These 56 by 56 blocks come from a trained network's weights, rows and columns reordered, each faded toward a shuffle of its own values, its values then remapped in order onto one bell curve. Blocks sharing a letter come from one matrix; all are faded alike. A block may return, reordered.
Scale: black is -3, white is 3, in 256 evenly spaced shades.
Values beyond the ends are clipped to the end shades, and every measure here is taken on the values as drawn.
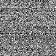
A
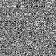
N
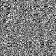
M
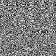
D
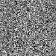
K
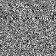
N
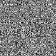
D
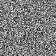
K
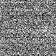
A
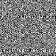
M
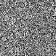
K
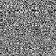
D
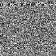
M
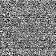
A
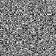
M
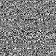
D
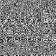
N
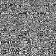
D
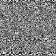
D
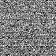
A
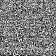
A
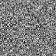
M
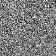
K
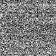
A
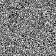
K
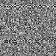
N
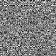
N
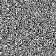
K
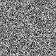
K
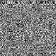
M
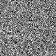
K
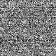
A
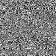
N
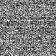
A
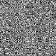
M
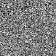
K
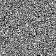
K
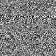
M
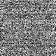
A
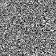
K
